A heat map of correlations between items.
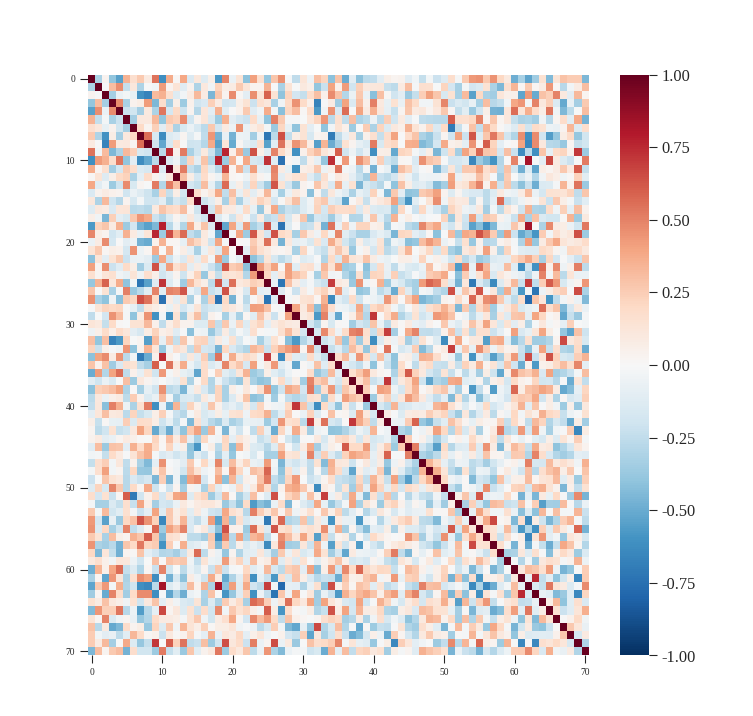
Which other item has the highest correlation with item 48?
25
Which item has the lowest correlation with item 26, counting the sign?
63
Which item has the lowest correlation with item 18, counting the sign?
27
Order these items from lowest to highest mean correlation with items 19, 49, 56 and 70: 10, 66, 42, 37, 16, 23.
37, 42, 16, 10, 66, 23
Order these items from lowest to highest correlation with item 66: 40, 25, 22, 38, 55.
22, 40, 38, 55, 25
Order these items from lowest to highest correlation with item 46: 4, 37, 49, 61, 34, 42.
49, 34, 4, 61, 37, 42
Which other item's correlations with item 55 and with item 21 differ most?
51
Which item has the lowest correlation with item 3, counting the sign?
32
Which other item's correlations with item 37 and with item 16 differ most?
42
